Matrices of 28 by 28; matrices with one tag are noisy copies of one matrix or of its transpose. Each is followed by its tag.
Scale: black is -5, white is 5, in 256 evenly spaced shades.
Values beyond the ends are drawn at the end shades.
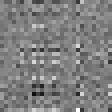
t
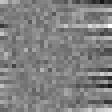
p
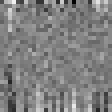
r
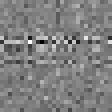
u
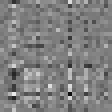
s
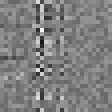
u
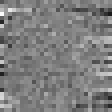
r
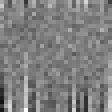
p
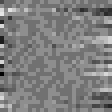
r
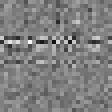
u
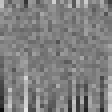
p
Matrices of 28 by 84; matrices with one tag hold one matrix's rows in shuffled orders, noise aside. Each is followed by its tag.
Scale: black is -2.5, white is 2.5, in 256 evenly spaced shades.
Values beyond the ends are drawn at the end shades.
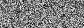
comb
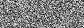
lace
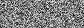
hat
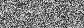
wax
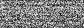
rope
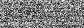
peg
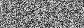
comb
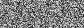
comb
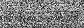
peg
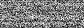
rope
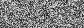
hat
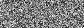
comb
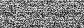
rope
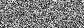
hat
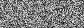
wax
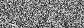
hat
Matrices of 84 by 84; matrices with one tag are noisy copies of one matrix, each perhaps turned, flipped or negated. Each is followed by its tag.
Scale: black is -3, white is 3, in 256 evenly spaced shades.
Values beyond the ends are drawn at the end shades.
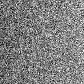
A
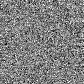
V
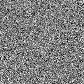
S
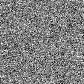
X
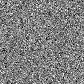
S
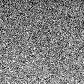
A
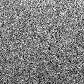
A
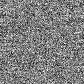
V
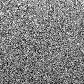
A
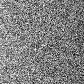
A
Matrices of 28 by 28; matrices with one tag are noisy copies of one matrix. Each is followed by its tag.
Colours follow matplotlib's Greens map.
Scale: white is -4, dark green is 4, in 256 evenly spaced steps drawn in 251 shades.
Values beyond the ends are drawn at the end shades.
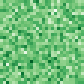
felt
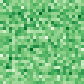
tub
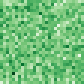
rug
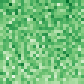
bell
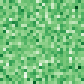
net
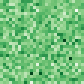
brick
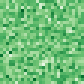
net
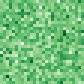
net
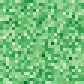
brick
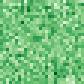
rug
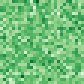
felt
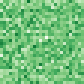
tub
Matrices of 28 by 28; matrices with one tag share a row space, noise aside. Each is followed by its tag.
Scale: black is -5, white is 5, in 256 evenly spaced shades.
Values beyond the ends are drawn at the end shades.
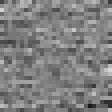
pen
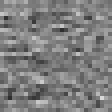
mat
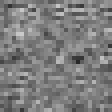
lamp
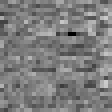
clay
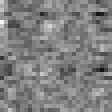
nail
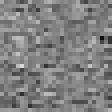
lamp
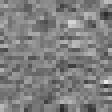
clay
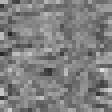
nail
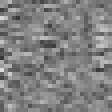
nail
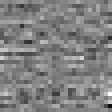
pen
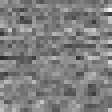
pen
